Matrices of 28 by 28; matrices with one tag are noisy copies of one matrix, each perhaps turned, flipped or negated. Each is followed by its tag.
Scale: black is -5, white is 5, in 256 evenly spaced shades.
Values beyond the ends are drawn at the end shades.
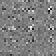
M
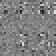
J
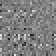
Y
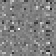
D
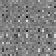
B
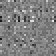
Y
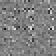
M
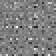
B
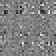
J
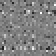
D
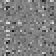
D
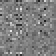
Y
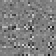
M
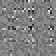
M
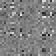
J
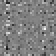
D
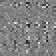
M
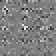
M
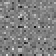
B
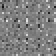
B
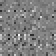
Y
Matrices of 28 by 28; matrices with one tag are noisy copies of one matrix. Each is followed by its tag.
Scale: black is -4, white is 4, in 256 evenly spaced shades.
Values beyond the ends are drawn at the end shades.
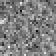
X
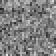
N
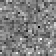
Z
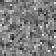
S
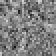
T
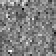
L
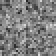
T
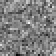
N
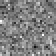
X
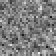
X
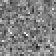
X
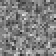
Z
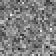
X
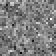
L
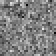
L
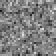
N
